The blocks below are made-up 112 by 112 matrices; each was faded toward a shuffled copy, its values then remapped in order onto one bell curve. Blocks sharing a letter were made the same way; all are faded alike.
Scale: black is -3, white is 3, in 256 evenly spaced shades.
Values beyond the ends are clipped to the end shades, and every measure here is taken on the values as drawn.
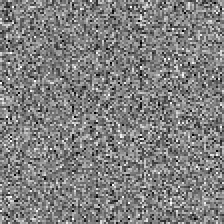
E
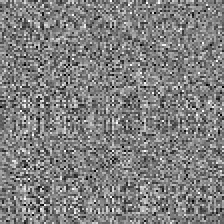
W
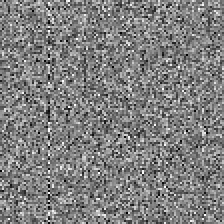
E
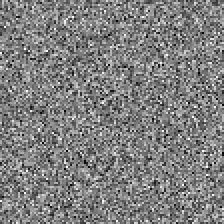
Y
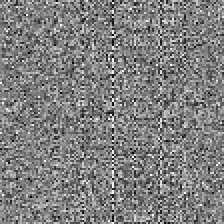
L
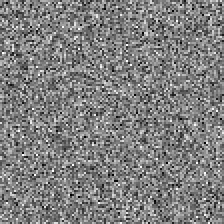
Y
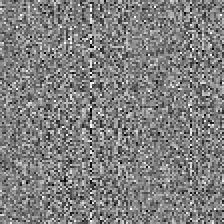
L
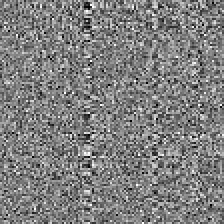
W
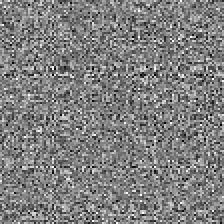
W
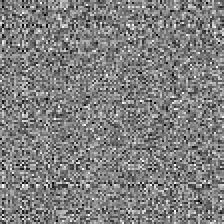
W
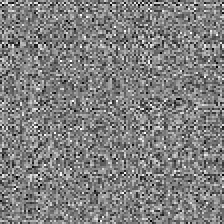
W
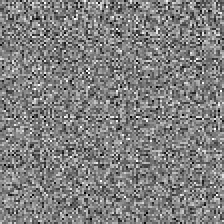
W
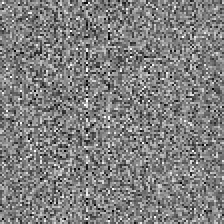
E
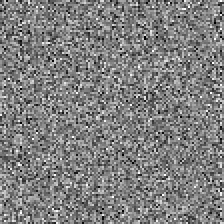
E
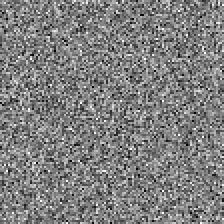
Y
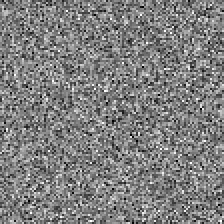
Y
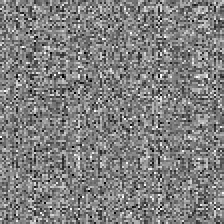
L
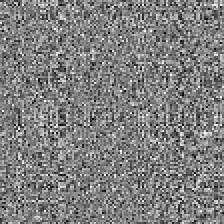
W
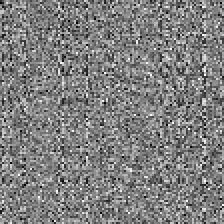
L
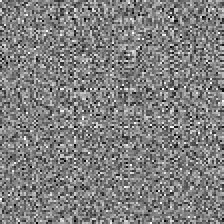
W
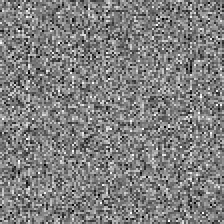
E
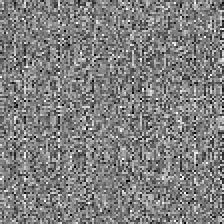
L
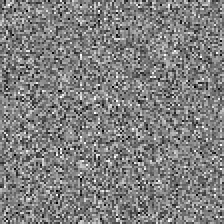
E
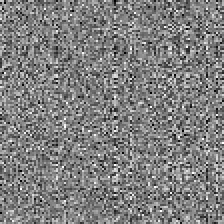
L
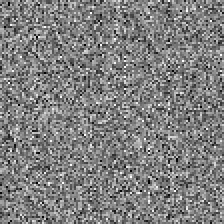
E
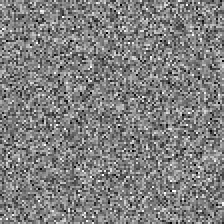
Y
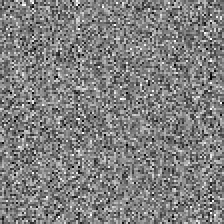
E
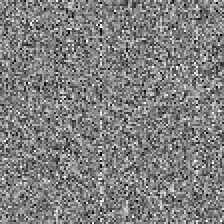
E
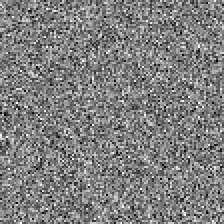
Y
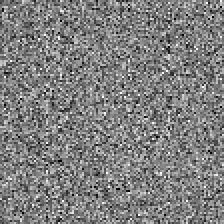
E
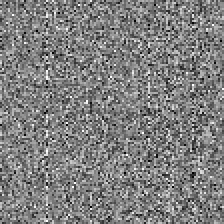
E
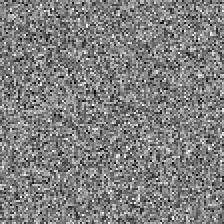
Y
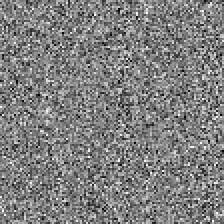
E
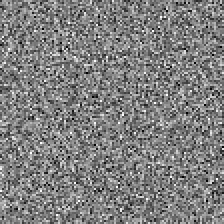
Y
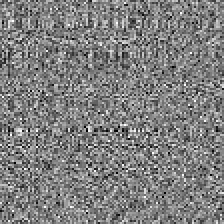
W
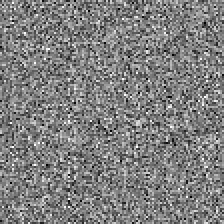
E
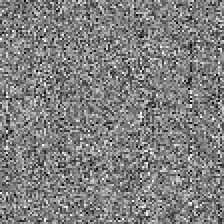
E
